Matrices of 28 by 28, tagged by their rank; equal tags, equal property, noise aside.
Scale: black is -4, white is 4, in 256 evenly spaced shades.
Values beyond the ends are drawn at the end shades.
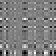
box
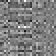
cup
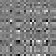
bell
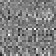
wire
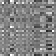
cup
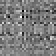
wire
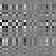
box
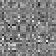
wire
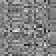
wire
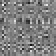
cup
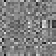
cup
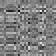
cup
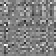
wire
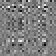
cup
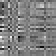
bell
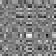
cup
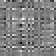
bell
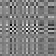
box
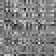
cup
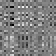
bell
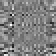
cup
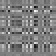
box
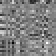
cup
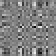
bell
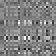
bell
